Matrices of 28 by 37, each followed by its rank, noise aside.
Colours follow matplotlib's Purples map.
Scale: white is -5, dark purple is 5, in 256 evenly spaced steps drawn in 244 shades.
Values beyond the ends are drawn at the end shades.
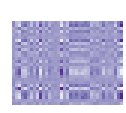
one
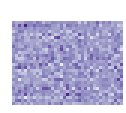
six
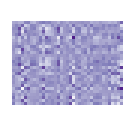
three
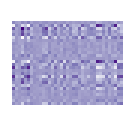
two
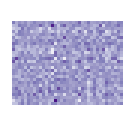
six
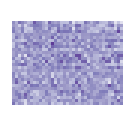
six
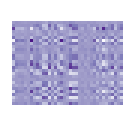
two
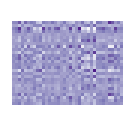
two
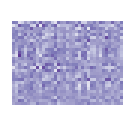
four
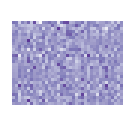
six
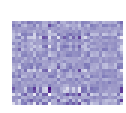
two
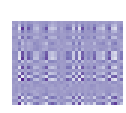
one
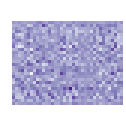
six
